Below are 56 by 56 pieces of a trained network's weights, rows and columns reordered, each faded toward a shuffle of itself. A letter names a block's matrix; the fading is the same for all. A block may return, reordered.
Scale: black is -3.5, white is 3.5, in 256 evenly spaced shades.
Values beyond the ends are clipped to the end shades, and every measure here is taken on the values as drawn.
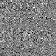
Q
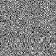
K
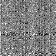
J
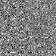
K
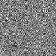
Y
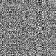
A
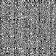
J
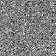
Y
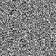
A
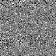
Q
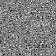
Q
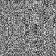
A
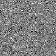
Q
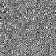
Y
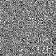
Y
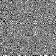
K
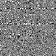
K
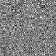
Y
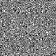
Y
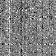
J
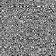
K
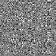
Y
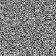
A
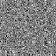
Q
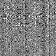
J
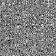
Q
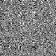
Q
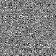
Y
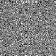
Q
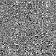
Q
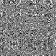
Q
